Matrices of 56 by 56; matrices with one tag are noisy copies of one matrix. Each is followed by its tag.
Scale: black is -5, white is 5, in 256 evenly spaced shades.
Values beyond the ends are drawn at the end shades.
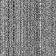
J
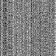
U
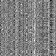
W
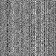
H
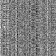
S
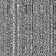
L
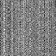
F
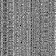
U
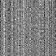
F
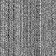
J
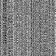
U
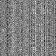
H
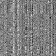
L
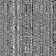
L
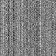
J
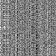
S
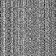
F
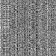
S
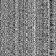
W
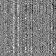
L
